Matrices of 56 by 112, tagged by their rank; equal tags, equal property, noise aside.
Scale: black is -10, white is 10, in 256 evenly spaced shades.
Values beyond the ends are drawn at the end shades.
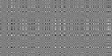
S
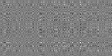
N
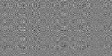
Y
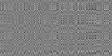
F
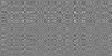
F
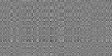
F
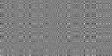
S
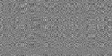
Y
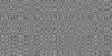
F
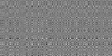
F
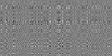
F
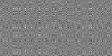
F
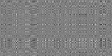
N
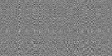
Y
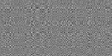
N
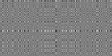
S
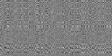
N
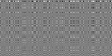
S
